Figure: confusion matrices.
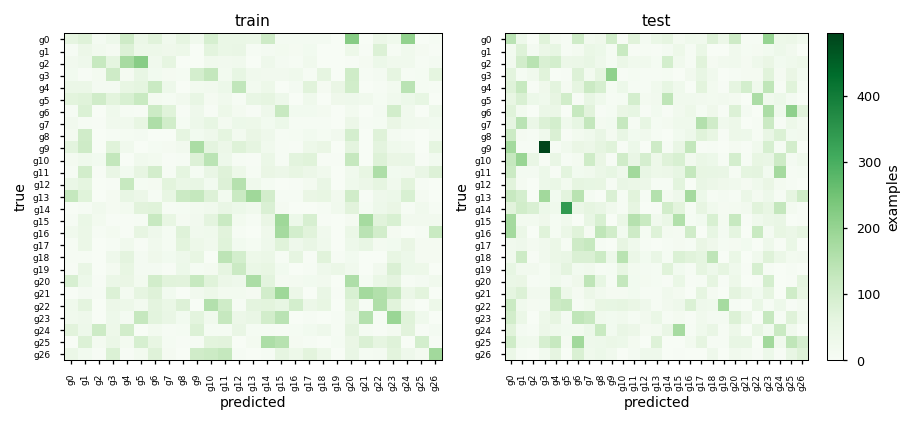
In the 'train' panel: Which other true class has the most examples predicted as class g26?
g16
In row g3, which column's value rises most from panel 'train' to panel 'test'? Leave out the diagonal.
g9
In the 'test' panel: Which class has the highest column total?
g0
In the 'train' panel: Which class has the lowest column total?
g19
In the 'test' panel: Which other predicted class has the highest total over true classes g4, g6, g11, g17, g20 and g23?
g7
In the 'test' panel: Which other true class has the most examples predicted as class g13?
g9
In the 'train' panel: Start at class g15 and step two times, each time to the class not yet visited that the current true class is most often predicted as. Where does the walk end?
g22
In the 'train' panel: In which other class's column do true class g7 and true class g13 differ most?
g6
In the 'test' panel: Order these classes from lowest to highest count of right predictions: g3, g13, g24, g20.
g20, g3, g24, g13
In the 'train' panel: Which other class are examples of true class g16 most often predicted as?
g15
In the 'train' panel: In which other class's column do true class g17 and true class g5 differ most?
g2
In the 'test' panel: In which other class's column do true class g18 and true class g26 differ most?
g10
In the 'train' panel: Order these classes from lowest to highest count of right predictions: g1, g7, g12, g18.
g1, g18, g7, g12
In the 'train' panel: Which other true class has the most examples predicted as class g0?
g13
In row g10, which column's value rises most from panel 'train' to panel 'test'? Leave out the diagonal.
g1
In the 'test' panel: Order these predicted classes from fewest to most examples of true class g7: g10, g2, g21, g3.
g21, g2, g3, g10
